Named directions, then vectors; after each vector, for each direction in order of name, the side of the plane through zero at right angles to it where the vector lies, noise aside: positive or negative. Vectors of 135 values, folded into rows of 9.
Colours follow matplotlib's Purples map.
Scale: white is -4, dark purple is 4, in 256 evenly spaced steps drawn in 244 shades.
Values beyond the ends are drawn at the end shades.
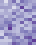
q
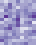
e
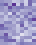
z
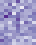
positive, negative, negative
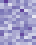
negative, negative, negative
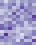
positive, positive, positive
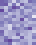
negative, negative, positive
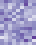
negative, negative, negative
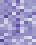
positive, negative, negative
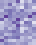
positive, negative, negative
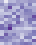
positive, positive, positive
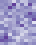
positive, negative, positive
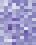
positive, positive, negative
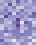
positive, negative, negative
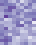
positive, negative, positive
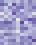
negative, positive, positive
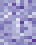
negative, positive, positive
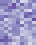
positive, negative, positive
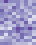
negative, negative, negative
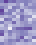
negative, negative, negative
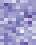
positive, negative, positive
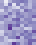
positive, positive, negative
